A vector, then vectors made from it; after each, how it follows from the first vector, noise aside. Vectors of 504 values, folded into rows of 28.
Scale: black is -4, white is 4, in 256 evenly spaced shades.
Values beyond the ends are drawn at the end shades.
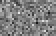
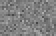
reversed, negated, shrunk.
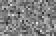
reversed.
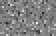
reversed, partly zeroed.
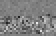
reversed, partly zeroed.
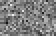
reversed.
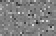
partly zeroed.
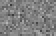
reversed, negated, shrunk.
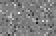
partly zeroed.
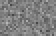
reversed, negated, shrunk.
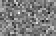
sign-scrambled.
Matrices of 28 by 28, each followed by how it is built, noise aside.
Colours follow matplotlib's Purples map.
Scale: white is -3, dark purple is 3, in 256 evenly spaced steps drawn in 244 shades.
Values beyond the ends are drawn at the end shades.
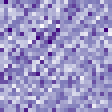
Hankel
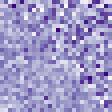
upper triangular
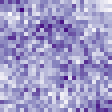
smooth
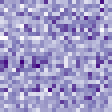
low rank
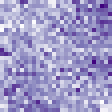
smooth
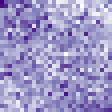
smooth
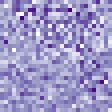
upper triangular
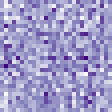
low rank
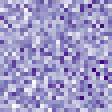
noise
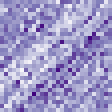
Hankel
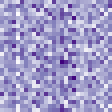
repeating rows
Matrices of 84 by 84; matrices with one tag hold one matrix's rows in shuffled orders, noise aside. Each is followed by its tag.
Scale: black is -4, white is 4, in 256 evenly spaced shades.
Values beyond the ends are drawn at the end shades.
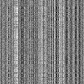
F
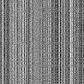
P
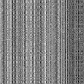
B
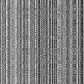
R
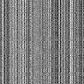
P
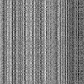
B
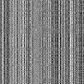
P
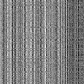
B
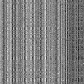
B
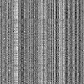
F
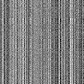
P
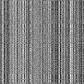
P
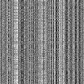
F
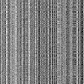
R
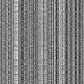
F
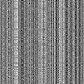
F
